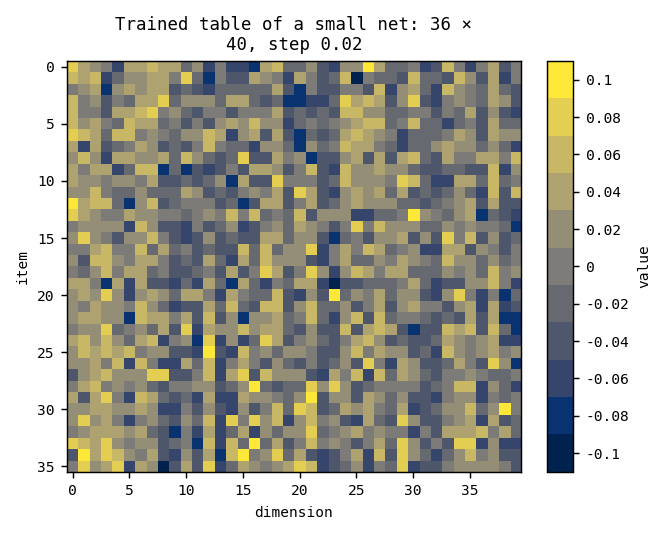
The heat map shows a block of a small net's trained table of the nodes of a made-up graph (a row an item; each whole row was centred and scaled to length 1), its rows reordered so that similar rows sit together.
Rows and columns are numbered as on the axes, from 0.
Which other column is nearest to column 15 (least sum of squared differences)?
4
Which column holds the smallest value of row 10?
14
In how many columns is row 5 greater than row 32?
15
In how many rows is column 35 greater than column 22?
33
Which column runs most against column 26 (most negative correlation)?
31
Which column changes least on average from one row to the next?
2
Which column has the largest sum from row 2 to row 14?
0
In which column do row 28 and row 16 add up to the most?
21
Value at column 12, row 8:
-0.02
